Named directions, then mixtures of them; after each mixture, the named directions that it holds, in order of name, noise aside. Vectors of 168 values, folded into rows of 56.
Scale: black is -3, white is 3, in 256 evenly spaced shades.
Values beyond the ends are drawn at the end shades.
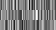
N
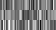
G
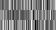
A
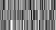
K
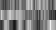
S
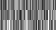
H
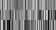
G, H.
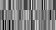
A, G, K.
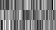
A, G, S.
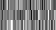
H, K.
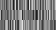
N.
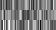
G.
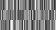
K, N.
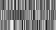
A, K, N.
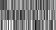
A, H.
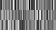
G, N.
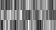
G, S.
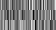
A, N.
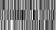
A, K.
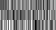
A, H.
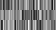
G, K, S.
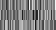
A, N.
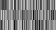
A, K, S.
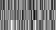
G, K.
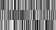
A, K, N.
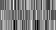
A, N, S.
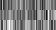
G, H, K.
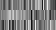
A, K, S.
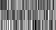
A, H.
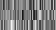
G, K.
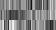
A, S.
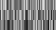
H.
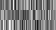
A, G, N.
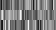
G, S.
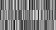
N.
